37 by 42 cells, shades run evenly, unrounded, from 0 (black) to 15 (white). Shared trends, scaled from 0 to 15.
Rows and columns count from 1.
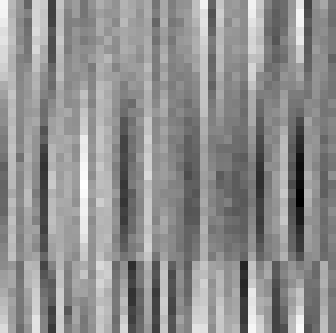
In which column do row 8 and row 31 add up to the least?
31
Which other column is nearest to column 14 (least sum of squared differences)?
13
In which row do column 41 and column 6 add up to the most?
1
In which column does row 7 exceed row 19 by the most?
38
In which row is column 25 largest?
37
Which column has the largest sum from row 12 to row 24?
11
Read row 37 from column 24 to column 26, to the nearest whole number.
8 13 13
